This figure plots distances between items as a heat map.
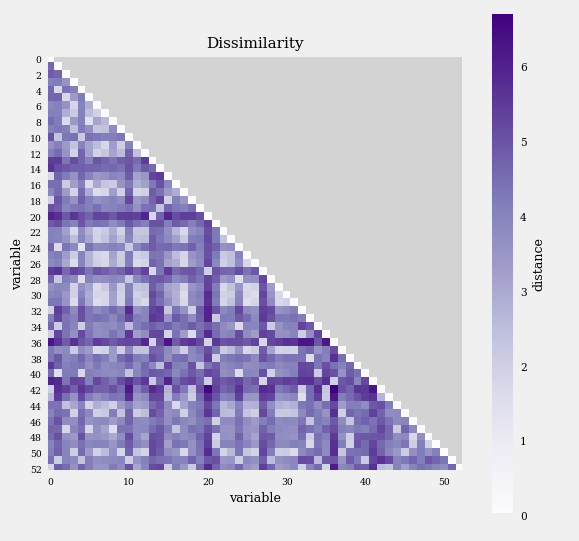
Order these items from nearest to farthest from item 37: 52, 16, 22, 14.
22, 16, 52, 14
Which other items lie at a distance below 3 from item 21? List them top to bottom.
33, 38, 46, 48, 49
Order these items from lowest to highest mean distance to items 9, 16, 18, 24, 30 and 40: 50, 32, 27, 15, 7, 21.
7, 50, 15, 32, 21, 27
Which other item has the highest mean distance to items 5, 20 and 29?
42
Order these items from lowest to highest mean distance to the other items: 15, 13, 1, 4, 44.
44, 15, 4, 1, 13
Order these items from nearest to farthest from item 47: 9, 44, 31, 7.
44, 7, 31, 9
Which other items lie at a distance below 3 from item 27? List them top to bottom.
13, 20, 36, 41
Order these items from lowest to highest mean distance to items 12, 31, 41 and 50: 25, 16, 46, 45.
25, 45, 16, 46
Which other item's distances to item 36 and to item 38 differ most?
33
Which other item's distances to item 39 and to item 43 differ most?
32
